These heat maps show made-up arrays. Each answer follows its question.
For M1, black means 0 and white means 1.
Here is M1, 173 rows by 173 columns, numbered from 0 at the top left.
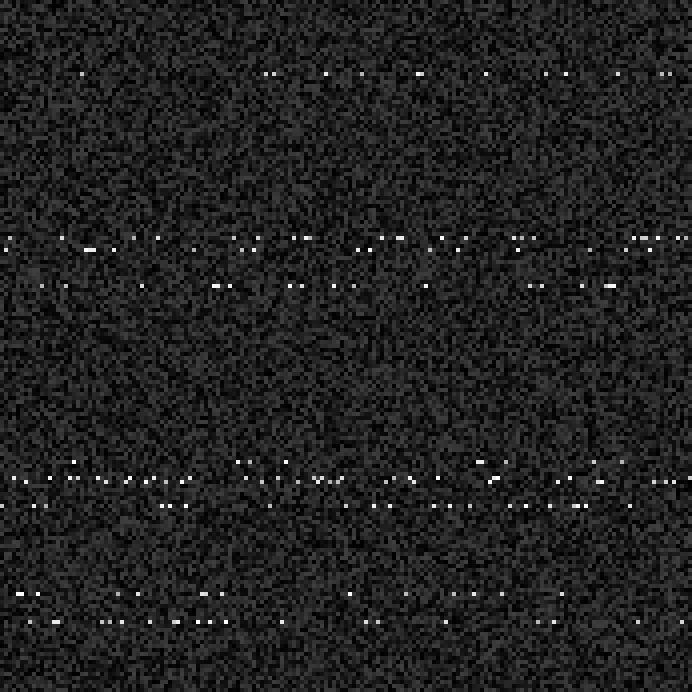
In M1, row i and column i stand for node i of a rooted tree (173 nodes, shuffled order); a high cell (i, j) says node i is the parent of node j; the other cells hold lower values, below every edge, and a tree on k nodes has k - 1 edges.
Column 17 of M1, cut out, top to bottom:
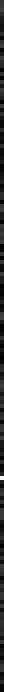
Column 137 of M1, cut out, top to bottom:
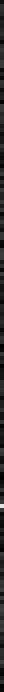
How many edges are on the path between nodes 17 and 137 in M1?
4
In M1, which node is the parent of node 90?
18
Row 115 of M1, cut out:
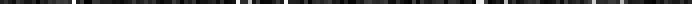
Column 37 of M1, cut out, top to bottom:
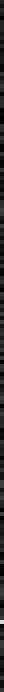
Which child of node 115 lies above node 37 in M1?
155
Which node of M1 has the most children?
59
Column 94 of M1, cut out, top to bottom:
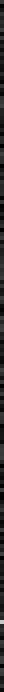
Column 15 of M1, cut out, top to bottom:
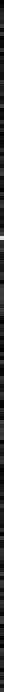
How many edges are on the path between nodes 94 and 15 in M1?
4
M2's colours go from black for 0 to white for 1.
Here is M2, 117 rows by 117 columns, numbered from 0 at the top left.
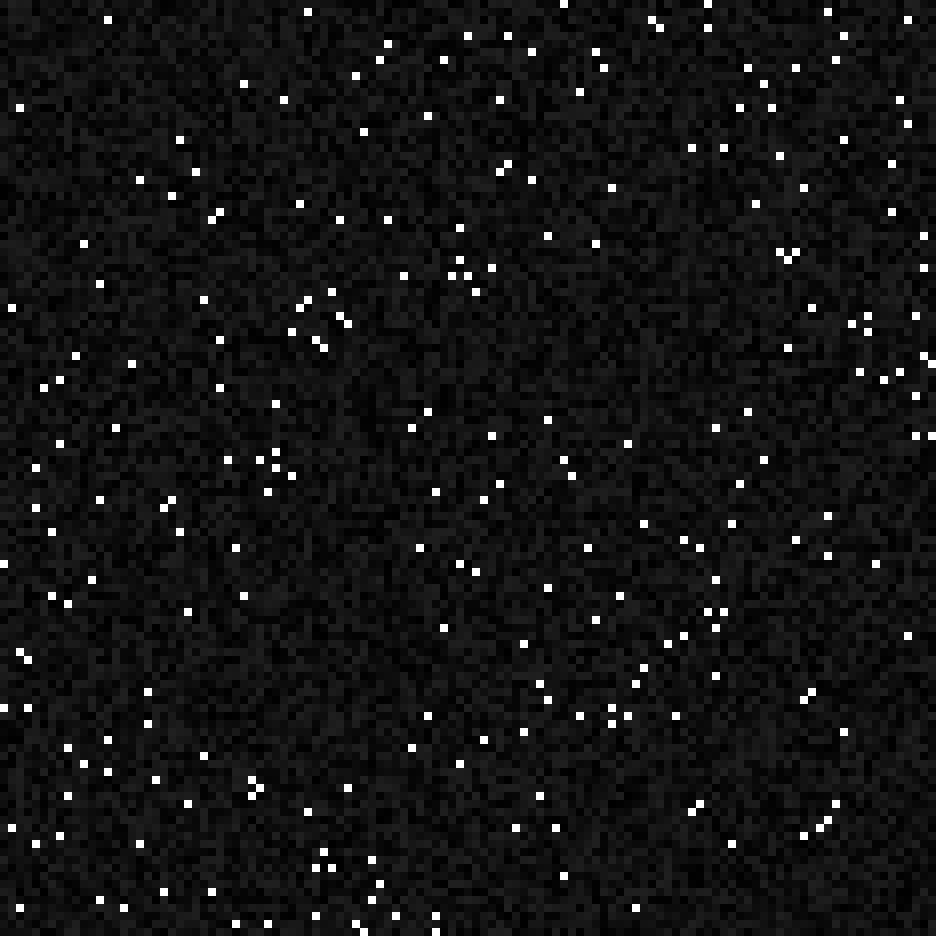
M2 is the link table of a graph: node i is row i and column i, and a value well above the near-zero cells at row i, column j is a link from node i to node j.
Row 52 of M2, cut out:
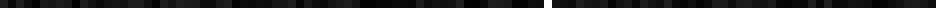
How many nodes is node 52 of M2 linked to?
1
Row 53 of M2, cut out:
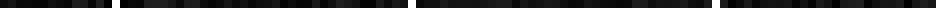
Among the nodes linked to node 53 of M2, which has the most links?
node 89
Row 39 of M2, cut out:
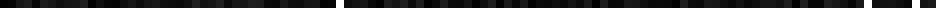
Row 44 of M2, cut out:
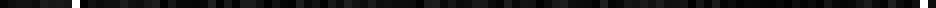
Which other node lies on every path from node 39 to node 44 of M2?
node 115
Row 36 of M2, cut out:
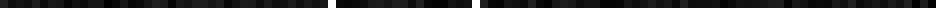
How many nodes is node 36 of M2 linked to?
2
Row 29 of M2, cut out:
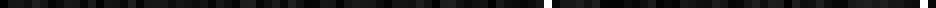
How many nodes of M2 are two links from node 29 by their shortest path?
5
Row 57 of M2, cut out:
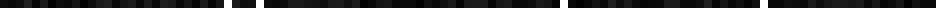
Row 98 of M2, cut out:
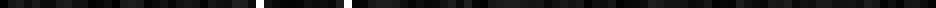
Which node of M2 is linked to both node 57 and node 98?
node 32
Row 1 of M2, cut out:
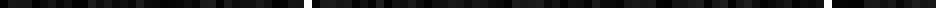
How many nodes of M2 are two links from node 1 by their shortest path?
5
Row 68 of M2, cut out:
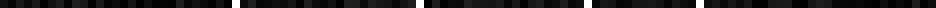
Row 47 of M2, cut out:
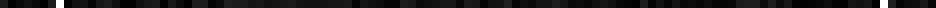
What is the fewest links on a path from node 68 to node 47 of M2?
5
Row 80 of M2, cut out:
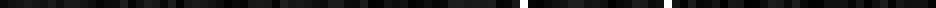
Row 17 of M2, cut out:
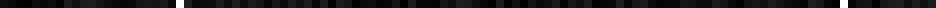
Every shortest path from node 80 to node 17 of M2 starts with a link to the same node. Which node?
node 65
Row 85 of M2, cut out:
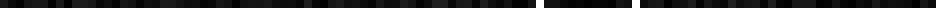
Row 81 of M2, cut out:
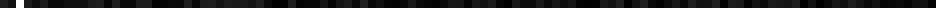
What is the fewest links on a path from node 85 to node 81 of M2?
4
